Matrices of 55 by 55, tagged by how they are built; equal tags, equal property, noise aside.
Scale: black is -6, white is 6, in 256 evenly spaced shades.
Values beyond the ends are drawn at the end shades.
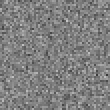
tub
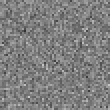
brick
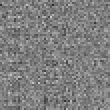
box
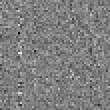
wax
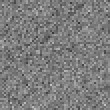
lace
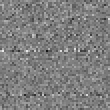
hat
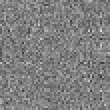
box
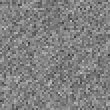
lace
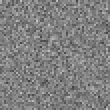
tub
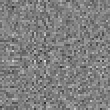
box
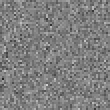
wax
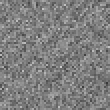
lace
